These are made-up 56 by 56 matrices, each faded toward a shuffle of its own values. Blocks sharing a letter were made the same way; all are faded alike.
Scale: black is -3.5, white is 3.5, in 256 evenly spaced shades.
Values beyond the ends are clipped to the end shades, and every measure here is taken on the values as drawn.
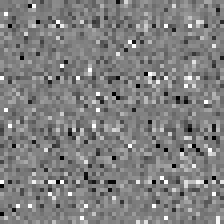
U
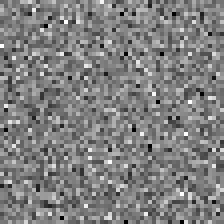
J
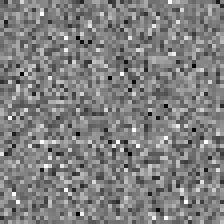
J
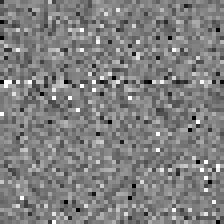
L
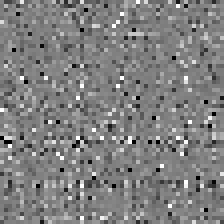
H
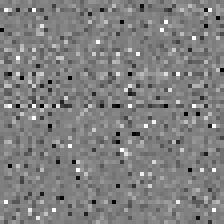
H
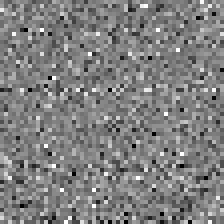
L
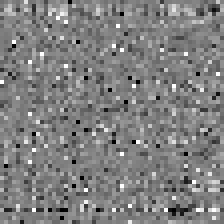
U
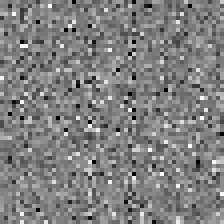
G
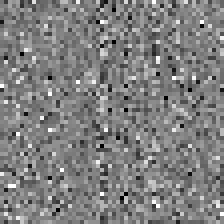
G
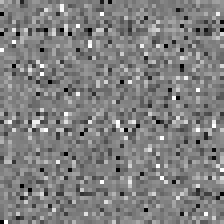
U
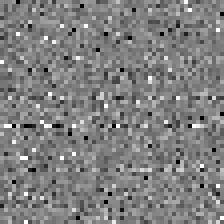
L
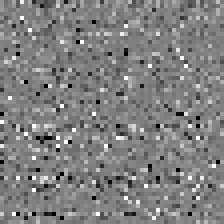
H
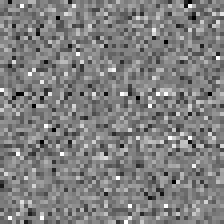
L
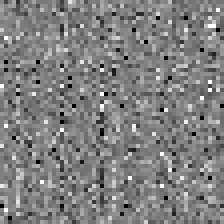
G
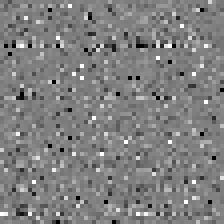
H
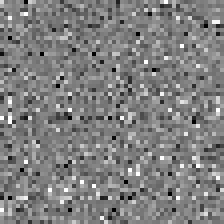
U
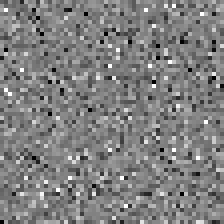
L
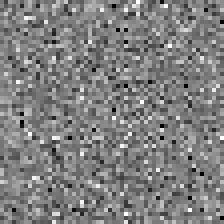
G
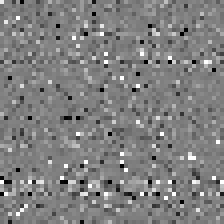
H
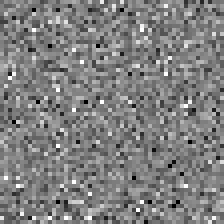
L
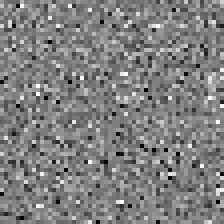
L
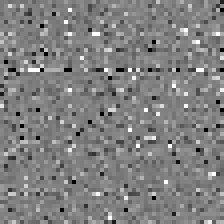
H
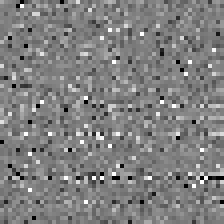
U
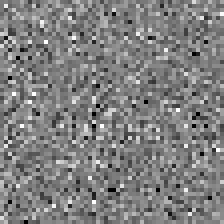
G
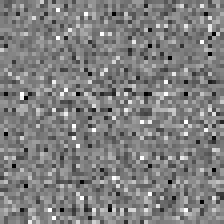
U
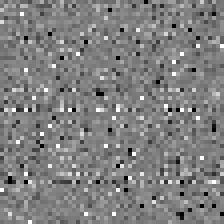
U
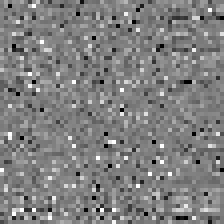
H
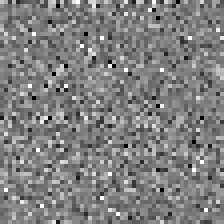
L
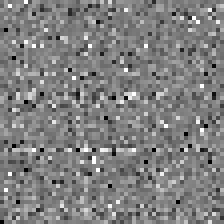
U
